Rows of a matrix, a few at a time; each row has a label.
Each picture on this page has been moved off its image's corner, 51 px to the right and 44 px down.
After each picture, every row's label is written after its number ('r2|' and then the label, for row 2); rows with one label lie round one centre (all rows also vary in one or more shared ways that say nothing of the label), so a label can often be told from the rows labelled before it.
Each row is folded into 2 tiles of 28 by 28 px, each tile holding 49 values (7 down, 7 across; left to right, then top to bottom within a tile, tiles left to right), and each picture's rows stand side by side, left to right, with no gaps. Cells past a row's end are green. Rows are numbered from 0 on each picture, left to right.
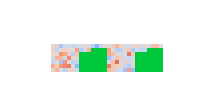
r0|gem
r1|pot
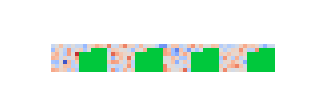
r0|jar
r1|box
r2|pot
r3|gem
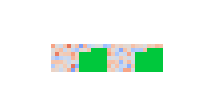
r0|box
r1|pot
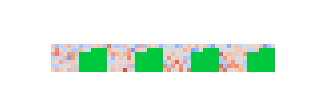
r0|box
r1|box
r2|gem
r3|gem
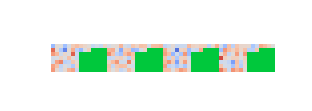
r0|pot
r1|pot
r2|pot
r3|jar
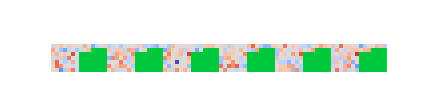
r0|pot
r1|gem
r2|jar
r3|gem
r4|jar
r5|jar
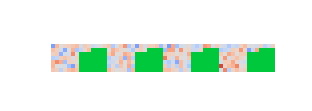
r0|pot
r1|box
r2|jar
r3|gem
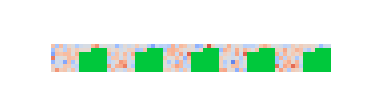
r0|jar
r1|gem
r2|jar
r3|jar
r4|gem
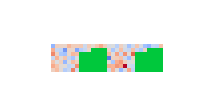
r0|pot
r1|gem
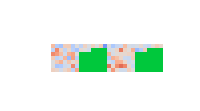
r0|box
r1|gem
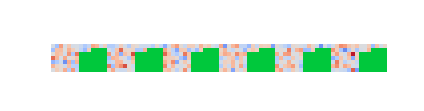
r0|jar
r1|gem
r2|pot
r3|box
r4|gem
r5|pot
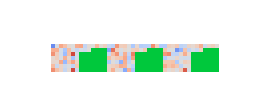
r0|pot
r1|jar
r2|pot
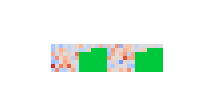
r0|gem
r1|jar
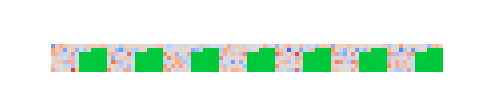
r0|pot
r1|pot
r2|gem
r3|jar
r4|pot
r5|pot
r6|pot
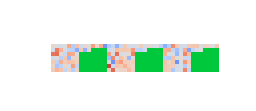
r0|box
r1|gem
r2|pot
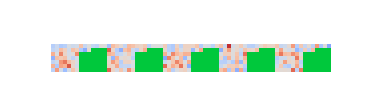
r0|gem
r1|pot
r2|gem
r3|jar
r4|box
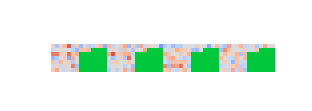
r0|box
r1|box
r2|gem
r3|jar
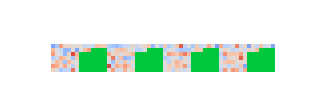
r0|pot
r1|gem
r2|box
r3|box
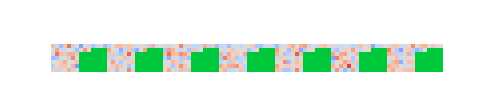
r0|box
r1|pot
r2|box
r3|gem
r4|pot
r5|gem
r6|pot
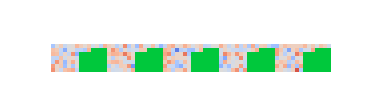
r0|pot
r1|box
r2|pot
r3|box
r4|pot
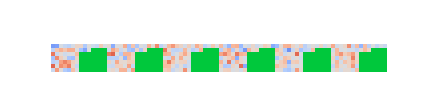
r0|gem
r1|box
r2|pot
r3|box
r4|pot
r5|box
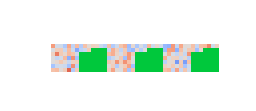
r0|box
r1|box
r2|jar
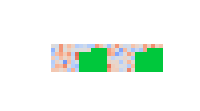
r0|jar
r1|pot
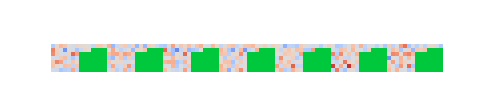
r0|pot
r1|box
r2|pot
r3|pot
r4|gem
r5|gem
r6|box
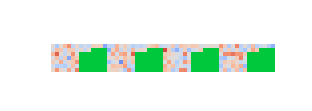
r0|box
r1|jar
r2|pot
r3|box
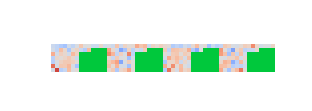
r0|gem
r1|pot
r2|gem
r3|pot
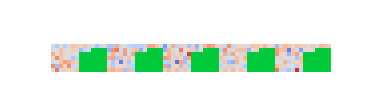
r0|gem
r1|jar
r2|jar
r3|jar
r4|pot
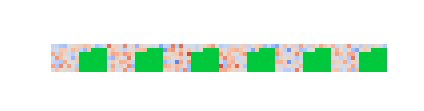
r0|gem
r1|box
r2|jar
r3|gem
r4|pot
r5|box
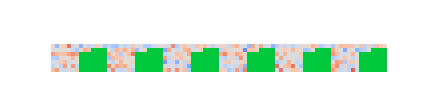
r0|box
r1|gem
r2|jar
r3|box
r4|gem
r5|pot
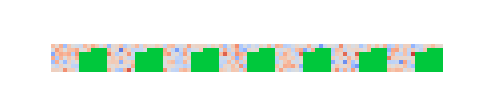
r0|jar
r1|pot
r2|pot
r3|box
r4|gem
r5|jar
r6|jar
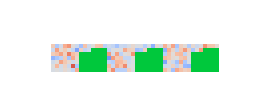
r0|box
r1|gem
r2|jar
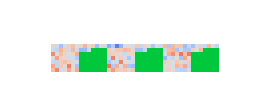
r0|gem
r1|gem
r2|box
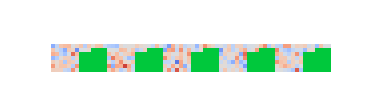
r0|pot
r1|gem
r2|jar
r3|jar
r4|pot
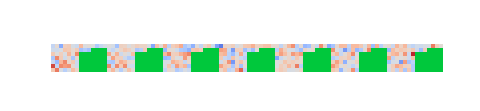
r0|gem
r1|gem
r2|box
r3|pot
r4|box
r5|pot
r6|jar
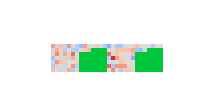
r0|box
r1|gem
